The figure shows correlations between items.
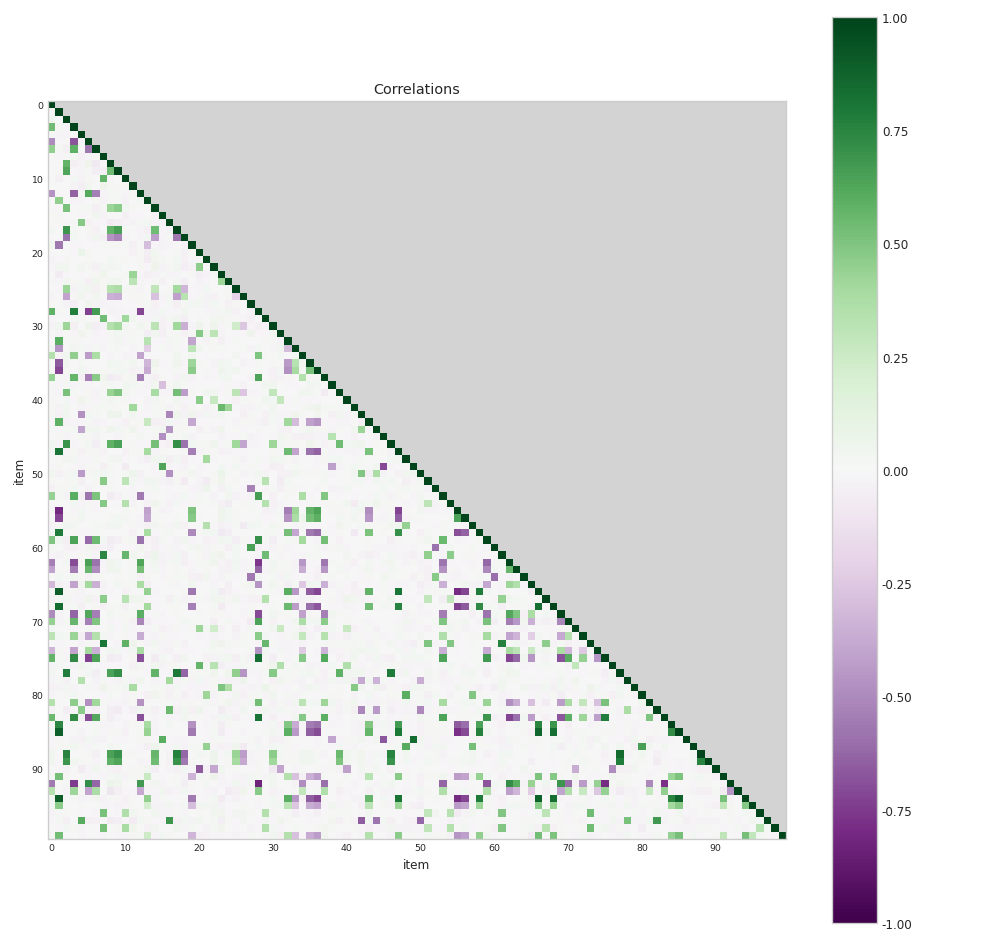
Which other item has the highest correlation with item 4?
97
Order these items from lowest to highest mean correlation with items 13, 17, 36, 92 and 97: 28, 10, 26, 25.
28, 26, 10, 25
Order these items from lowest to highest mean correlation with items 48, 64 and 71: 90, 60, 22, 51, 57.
60, 90, 51, 22, 57
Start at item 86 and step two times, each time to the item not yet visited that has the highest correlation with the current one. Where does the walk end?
15
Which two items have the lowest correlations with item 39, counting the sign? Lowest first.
18, 26
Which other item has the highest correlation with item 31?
20
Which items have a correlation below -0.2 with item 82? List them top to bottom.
42, 44, 50
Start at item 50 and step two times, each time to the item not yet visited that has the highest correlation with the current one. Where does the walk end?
44
